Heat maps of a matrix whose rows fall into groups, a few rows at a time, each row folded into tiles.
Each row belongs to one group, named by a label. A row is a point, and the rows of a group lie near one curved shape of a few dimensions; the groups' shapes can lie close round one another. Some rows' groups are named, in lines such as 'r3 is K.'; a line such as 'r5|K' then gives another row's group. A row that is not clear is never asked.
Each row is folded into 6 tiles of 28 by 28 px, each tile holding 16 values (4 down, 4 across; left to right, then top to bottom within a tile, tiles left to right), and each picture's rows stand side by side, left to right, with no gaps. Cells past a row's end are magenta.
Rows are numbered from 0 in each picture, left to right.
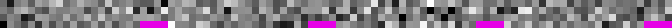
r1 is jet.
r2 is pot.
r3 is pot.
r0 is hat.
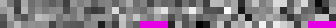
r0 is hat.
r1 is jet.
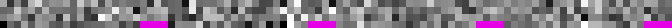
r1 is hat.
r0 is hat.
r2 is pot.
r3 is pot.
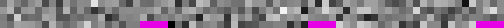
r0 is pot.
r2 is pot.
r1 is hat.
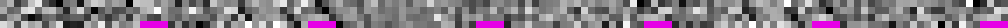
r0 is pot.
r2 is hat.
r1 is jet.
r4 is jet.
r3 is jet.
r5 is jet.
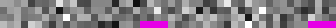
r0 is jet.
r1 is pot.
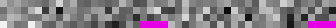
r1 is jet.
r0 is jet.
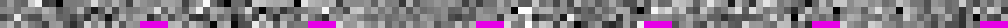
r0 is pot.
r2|pot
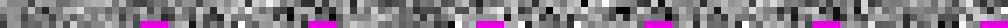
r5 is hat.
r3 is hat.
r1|hat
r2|hat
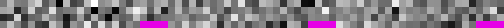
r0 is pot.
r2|jet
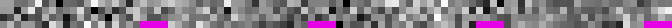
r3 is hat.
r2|hat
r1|jet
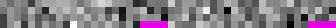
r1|jet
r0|hat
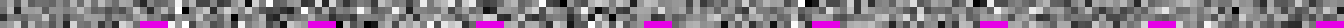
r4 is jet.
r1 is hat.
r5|jet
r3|pot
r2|jet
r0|hat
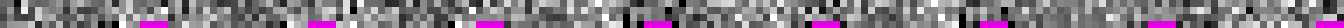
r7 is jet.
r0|hat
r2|hat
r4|hat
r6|hat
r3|hat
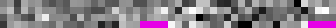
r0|hat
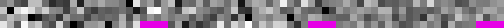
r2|pot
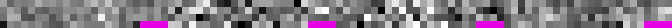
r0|hat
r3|hat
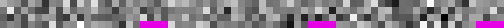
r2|pot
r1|jet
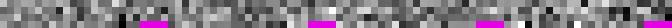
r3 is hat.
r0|jet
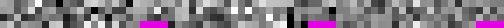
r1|hat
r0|pot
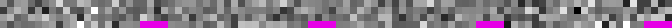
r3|jet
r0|pot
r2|pot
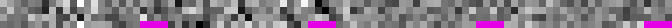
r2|hat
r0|pot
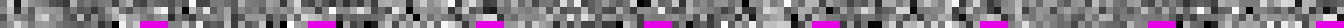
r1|hat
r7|jet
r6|hat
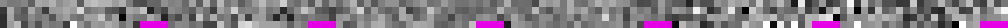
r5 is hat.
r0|hat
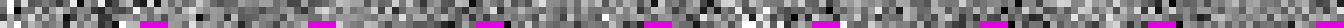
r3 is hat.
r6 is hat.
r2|jet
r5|jet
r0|hat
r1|pot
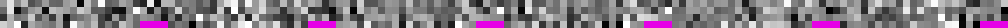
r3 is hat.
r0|hat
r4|jet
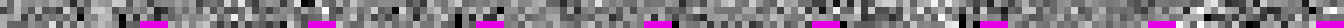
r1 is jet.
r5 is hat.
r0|jet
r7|pot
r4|hat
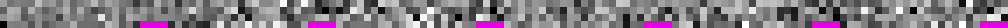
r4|hat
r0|hat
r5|jet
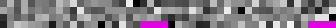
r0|jet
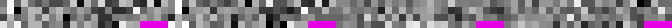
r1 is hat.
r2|pot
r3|jet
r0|hat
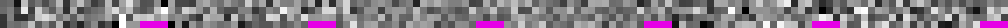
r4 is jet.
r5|pot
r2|hat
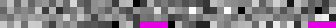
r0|jet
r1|jet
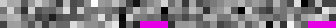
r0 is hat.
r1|jet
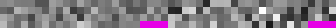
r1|pot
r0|pot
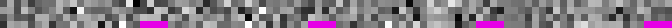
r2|jet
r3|pot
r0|jet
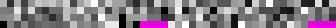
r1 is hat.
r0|hat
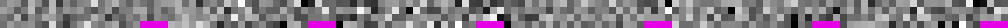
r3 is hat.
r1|jet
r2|jet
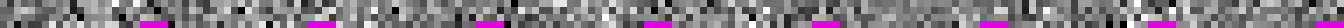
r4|pot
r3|hat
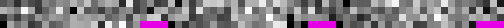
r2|hat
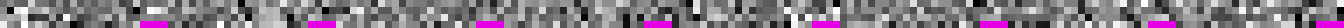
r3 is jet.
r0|pot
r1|jet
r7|hat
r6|jet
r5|jet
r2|pot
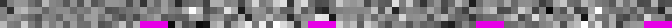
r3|pot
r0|pot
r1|jet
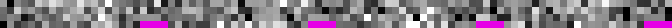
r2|pot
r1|jet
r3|hat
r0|hat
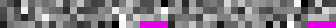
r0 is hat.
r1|jet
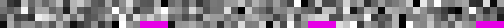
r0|hat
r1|jet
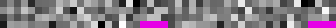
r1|jet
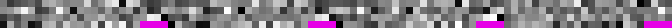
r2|jet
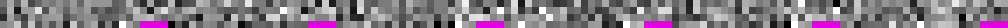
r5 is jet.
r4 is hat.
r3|hat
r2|hat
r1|hat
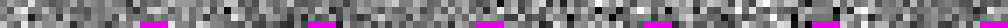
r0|pot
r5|pot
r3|pot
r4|hat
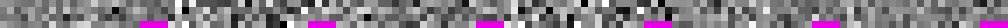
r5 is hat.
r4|pot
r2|pot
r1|hat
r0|pot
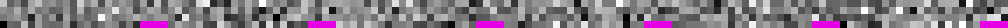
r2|jet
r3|jet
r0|hat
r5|jet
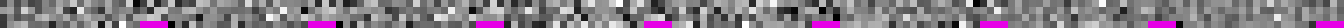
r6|pot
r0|jet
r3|jet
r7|hat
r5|jet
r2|hat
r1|hat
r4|hat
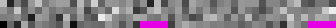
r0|hat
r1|hat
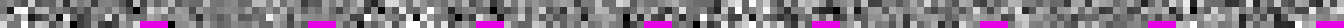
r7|hat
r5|hat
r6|hat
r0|pot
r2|pot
